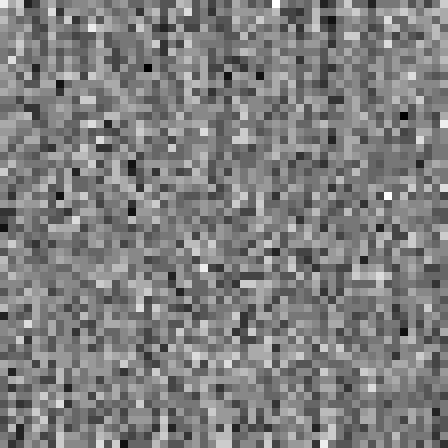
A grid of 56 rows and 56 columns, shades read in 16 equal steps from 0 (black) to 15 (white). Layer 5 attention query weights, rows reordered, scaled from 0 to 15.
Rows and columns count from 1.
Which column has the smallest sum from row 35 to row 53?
55
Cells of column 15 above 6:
37
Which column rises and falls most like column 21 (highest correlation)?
42
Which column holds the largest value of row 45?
25
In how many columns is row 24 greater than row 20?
27
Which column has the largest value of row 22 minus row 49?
9
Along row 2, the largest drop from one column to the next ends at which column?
8
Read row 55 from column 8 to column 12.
12 9 9 7 6
